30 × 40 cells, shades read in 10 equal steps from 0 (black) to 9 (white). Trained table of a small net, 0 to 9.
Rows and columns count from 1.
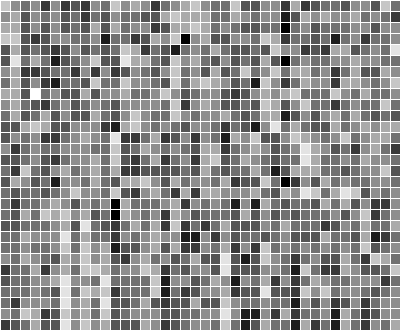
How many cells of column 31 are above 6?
6
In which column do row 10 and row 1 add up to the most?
39
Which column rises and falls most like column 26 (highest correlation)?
12
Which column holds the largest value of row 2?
18
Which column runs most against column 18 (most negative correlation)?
8
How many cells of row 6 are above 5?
10
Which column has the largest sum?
27
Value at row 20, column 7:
7
